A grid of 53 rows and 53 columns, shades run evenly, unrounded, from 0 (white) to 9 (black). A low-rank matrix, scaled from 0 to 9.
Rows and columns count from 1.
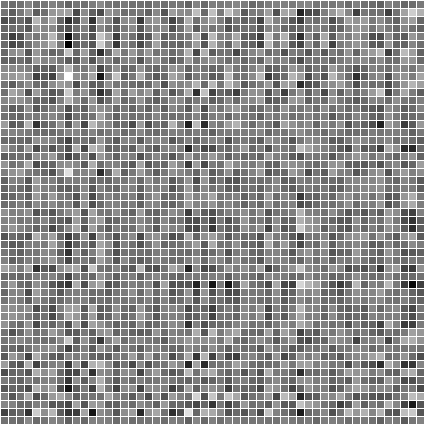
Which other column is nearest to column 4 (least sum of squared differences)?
22
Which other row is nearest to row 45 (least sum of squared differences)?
37
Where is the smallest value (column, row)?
9, 10
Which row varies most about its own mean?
52
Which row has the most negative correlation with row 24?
21
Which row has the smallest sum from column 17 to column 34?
2
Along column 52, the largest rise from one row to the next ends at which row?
51
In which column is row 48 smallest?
13
